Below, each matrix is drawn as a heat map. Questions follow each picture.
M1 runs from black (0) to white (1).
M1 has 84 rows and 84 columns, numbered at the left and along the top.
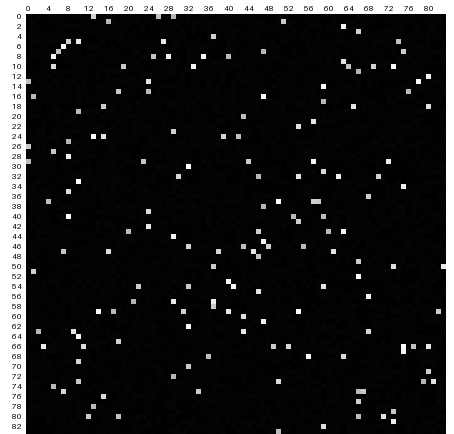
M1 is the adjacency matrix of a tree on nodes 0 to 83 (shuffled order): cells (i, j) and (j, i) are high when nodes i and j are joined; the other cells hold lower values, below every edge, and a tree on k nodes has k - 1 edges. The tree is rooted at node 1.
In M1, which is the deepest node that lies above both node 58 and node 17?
37
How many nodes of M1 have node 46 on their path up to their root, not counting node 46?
11
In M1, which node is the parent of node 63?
43
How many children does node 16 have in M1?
1
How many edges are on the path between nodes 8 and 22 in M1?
4
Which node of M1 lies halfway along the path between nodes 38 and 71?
75
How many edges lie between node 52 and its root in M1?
6
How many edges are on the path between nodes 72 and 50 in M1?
4
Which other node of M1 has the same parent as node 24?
76
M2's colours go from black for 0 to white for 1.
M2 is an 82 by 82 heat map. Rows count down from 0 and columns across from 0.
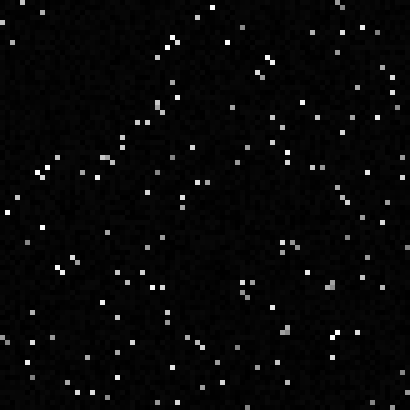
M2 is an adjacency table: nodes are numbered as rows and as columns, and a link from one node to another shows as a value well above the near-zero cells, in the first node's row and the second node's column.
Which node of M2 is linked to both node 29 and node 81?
node 49
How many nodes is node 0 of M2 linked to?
2
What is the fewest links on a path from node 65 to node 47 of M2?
3
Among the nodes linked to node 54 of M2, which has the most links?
node 23
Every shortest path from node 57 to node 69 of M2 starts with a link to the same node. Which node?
node 32
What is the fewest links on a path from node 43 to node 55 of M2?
2
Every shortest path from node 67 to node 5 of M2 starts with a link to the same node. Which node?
node 66
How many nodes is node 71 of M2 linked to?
2
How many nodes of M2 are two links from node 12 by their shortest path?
3
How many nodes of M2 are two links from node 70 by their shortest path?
3
